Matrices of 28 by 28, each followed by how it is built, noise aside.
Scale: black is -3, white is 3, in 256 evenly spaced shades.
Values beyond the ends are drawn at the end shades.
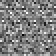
repeating columns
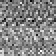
repeating columns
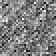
Hankel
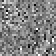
block diagonal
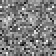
repeating columns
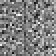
repeating rows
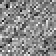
Hankel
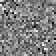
block diagonal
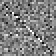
diagonal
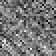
Toeplitz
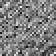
Hankel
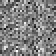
repeating rows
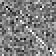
diagonal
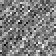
Hankel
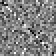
diagonal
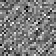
Hankel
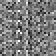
repeating rows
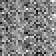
repeating rows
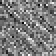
Toeplitz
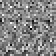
repeating columns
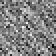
Toeplitz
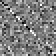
diagonal
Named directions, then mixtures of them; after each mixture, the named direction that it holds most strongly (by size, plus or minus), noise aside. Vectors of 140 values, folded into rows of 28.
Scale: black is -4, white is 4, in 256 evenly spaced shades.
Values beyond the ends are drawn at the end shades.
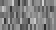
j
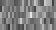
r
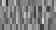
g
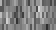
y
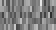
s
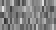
j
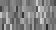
y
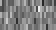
y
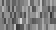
s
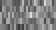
r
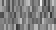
s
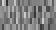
g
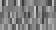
g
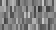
g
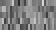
j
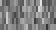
y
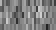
y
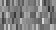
s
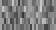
j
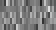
s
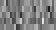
s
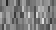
y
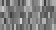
s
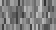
y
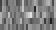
r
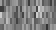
y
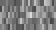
r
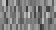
g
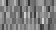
g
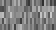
s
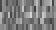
r
